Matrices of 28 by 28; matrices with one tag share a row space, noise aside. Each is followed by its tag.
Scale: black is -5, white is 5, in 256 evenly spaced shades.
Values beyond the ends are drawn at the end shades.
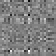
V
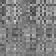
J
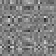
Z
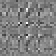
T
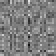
V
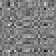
Z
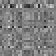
Z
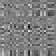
V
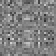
Z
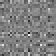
V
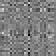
V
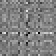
T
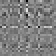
T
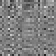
Z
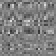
Z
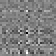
T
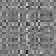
T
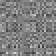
J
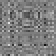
Z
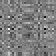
Z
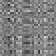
Z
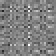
V
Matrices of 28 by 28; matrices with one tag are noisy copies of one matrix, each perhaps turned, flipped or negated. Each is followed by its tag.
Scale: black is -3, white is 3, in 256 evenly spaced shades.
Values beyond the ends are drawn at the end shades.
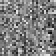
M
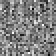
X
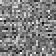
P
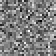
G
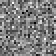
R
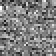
M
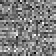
P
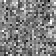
M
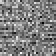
P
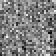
M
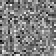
R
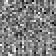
X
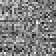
P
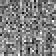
P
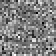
R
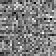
P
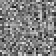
R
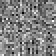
P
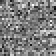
M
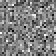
G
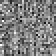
P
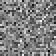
G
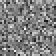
G
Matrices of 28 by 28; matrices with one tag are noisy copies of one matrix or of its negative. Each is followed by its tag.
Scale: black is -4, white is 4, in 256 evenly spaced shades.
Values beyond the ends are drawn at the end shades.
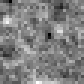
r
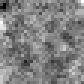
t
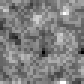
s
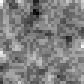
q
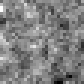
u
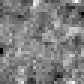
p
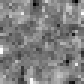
p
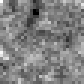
q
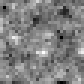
s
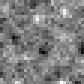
s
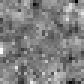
p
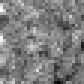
u
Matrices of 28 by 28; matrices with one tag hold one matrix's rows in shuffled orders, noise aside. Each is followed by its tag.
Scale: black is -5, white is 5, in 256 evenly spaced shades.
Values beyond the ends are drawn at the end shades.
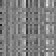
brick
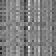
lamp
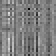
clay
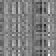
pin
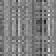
pin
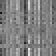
lamp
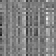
brick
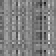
pin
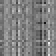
pin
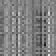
pin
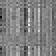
lamp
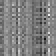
pin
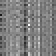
lamp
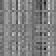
pin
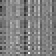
lamp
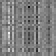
clay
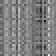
pin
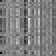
lamp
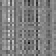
clay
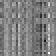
pin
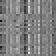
lamp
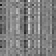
lamp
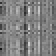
lamp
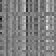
brick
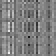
clay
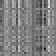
pin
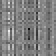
clay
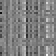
brick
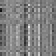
lamp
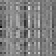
lamp
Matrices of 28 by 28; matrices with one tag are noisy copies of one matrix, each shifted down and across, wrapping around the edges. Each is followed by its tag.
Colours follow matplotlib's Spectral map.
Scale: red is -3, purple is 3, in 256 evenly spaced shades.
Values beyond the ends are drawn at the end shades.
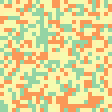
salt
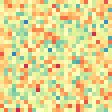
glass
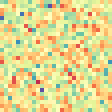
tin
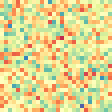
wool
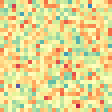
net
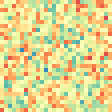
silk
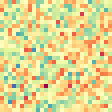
silk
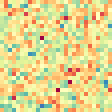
glass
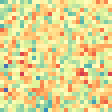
glass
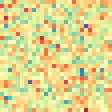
net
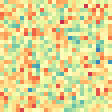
silk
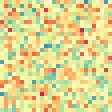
tin
